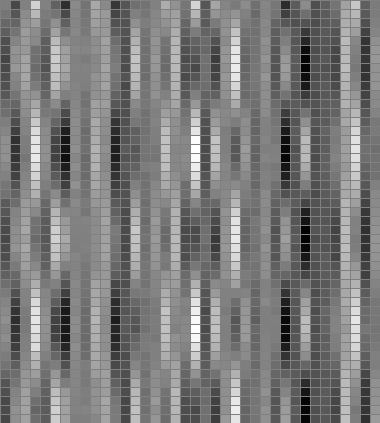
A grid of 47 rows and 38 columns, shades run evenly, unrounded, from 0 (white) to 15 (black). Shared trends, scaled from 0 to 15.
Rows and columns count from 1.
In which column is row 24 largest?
31
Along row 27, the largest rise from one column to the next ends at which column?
25
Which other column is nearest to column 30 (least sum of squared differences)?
33
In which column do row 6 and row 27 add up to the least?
24
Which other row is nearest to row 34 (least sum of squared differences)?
39
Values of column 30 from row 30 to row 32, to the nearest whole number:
10 10 10
